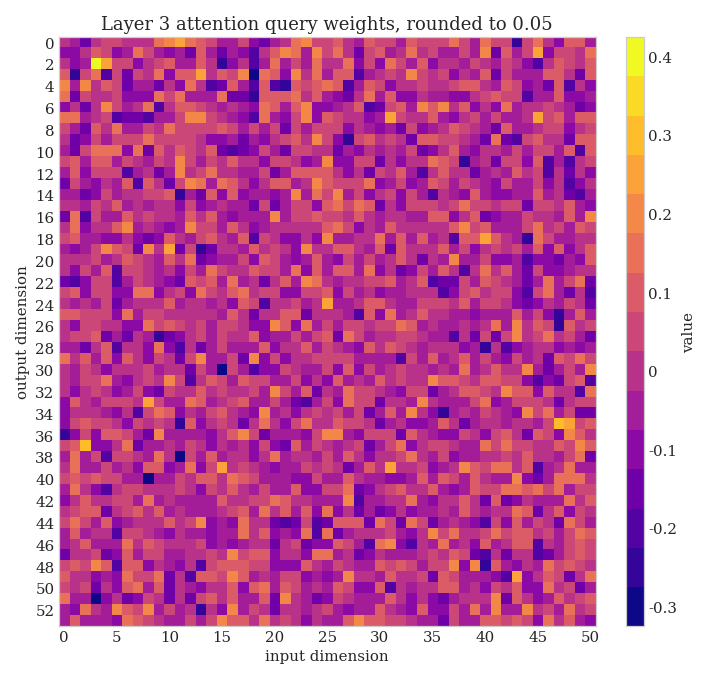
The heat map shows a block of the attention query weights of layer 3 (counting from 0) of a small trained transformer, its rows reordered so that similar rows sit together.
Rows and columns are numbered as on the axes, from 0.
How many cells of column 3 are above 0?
25
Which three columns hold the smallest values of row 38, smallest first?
11, 4, 50
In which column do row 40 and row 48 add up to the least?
8
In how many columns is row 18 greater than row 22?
21
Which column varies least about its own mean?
34
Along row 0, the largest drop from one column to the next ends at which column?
43
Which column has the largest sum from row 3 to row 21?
12
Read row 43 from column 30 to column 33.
-0.15 -0.1 0 -0.1
